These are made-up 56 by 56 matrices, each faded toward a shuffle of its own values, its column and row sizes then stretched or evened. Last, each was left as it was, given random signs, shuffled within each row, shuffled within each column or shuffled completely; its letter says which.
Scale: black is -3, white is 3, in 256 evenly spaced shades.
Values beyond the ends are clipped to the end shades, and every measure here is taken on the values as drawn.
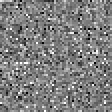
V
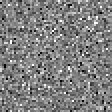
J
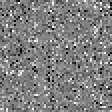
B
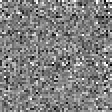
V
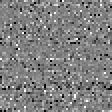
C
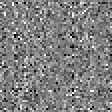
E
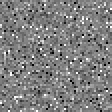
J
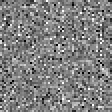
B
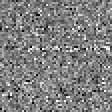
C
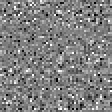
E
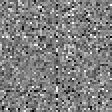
V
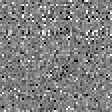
E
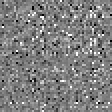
E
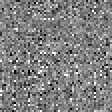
V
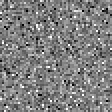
J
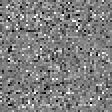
V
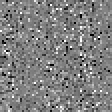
B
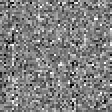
V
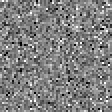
B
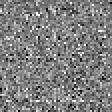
V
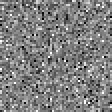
B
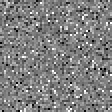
J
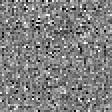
V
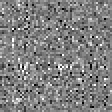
E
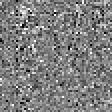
V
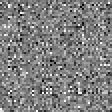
E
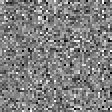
E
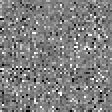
E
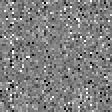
B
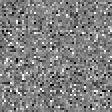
V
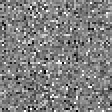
V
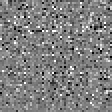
V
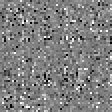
V
